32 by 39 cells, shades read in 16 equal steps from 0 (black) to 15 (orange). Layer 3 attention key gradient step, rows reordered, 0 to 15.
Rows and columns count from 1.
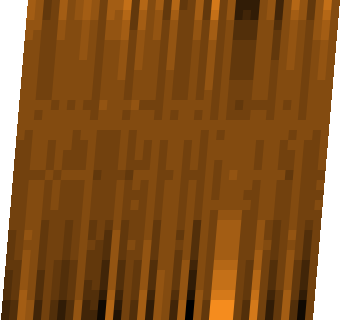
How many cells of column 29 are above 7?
20
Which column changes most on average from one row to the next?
28
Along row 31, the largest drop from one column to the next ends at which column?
24
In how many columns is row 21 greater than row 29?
24
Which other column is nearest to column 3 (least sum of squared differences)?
36
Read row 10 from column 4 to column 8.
7 8 8 8 8
